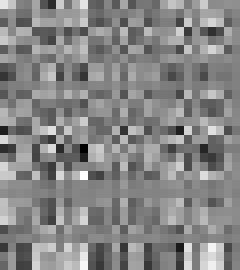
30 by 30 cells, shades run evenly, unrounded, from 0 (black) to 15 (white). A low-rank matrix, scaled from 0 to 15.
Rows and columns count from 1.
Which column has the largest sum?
11
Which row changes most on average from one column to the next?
28
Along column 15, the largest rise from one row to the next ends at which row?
17
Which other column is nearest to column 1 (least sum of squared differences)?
22
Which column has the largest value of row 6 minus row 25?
7
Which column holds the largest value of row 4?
23
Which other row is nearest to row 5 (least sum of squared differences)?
16
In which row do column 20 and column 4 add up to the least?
30
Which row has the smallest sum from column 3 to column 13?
4
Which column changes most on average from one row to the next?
1
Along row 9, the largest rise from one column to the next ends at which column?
12
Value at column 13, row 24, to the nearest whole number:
6
